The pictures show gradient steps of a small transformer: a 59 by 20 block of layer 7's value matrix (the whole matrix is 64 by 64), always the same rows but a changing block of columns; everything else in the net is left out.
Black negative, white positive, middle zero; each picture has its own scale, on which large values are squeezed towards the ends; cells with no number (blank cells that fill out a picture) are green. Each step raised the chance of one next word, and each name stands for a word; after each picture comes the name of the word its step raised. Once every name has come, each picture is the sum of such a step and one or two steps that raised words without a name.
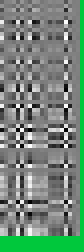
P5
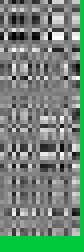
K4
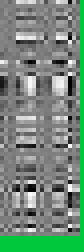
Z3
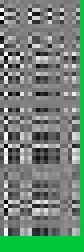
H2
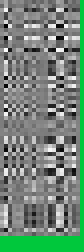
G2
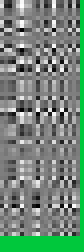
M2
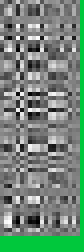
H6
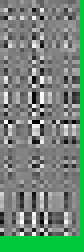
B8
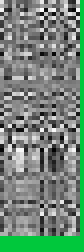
H2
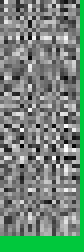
P5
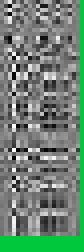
M2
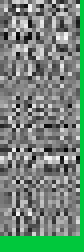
K4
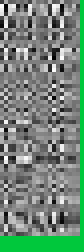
H6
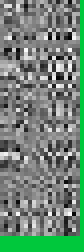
K4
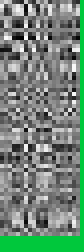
H6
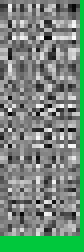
P5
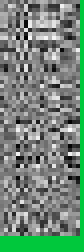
P5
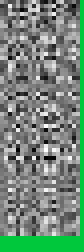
H2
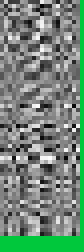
P5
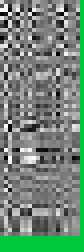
H2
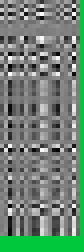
H2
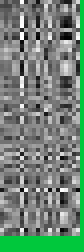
Z3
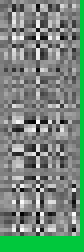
B8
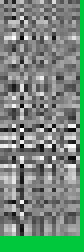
P5
